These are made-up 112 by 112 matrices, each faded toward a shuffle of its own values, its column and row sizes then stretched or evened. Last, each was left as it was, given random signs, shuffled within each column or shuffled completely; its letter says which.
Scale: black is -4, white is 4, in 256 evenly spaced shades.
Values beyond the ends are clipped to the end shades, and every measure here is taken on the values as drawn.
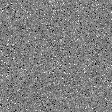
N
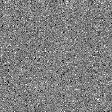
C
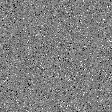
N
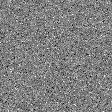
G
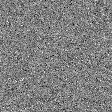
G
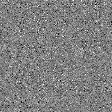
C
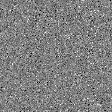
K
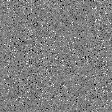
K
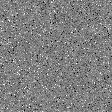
G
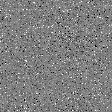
K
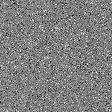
G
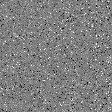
N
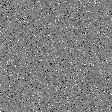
G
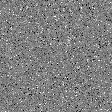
G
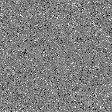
K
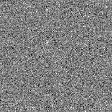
C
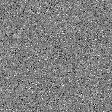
G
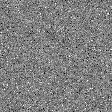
G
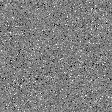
G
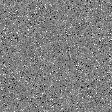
N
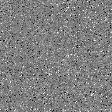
K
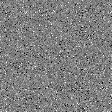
K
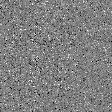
N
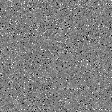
C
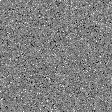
G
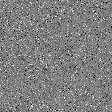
G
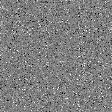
K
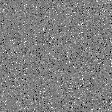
K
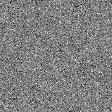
N
